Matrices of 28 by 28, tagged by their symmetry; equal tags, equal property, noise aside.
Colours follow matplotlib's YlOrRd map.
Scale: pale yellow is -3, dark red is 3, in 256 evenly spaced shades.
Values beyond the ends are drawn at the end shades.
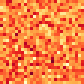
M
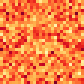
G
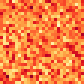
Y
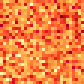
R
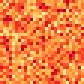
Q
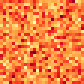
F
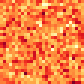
M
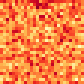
G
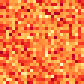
Y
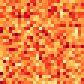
R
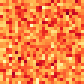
R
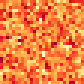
M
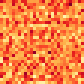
G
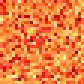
Q
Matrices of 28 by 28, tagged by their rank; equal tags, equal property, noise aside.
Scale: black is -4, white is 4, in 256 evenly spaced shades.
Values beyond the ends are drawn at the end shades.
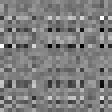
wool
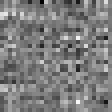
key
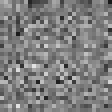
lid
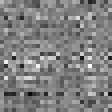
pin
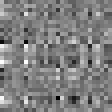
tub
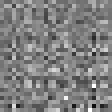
pin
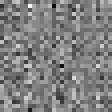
pin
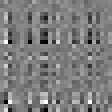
wool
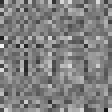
key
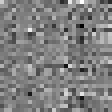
pin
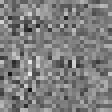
lid
